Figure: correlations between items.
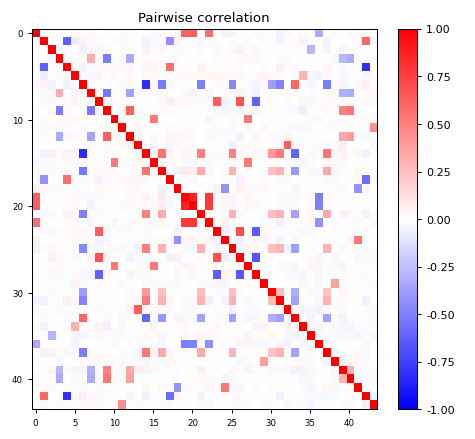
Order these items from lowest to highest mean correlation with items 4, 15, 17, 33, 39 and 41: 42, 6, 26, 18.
42, 18, 26, 6
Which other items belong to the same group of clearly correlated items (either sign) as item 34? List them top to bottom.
5
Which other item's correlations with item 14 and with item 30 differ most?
6
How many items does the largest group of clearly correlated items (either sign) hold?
9
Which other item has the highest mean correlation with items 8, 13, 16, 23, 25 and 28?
14
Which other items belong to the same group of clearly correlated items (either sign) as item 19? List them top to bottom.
0, 20, 22, 36
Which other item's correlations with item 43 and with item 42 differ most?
4
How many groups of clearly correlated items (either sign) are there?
12
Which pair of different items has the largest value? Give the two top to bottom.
19, 20
